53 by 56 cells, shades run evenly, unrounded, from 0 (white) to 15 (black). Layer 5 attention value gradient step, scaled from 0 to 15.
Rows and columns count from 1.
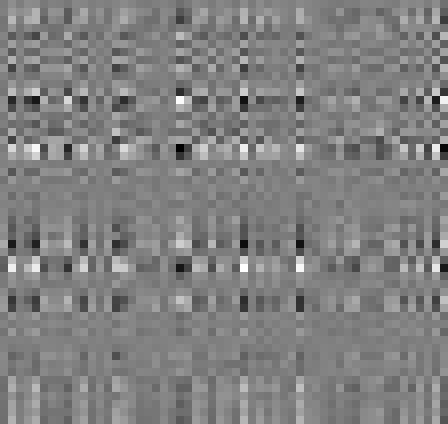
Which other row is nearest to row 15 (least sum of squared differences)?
11
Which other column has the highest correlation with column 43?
3
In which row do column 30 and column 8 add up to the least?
18
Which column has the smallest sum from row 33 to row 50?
5
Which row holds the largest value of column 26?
13
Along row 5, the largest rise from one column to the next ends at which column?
55
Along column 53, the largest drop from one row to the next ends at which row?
19
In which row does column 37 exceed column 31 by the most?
34
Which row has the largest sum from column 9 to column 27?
17
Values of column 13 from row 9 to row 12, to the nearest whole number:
8 8 7 6
